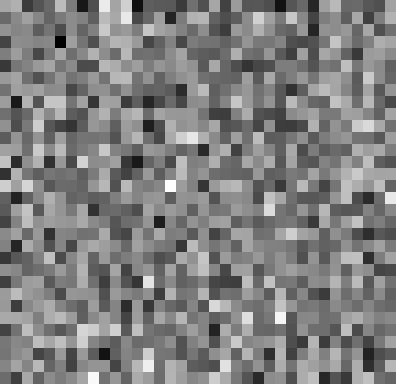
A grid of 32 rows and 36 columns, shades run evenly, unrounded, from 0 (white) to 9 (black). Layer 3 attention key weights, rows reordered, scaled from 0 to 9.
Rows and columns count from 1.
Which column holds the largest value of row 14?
13
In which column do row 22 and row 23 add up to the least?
19
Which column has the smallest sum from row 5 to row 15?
34
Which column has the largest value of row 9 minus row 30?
14
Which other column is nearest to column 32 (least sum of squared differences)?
18
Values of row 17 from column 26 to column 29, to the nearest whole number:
3 5 6 6
